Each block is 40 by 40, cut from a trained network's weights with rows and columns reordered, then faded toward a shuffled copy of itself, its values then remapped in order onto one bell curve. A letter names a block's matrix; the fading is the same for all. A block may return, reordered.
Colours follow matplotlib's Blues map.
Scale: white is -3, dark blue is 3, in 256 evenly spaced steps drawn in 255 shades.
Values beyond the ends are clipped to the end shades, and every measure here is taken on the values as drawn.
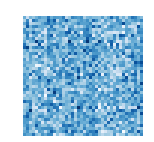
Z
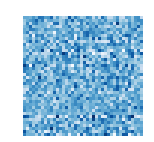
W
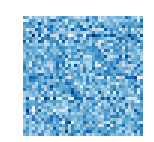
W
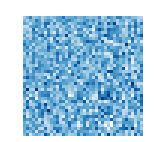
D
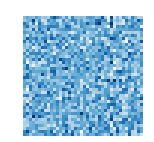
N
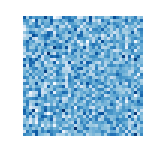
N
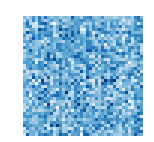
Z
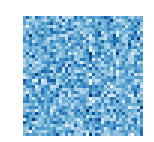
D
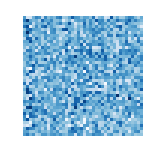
N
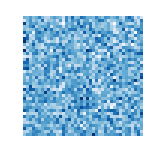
N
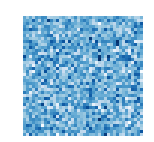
D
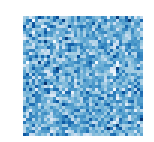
N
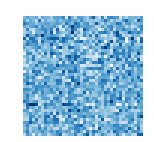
Z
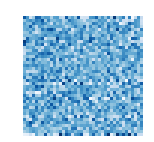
W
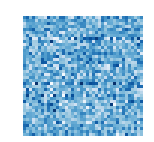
W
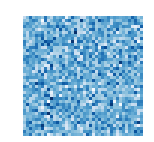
N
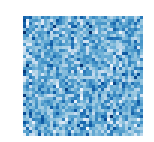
N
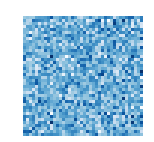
D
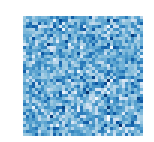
D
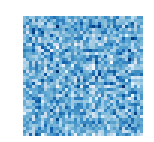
D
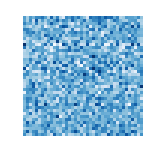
W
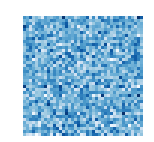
W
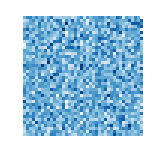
N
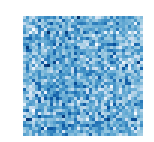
Z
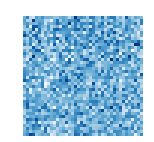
Z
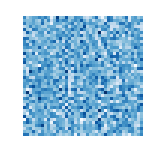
D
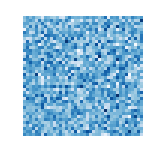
N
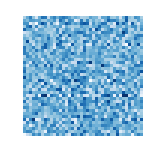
W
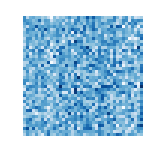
Z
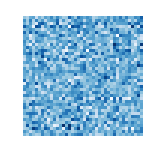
W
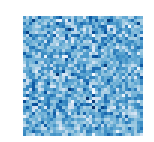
D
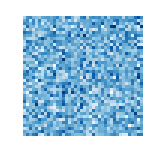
D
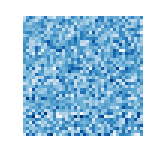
W
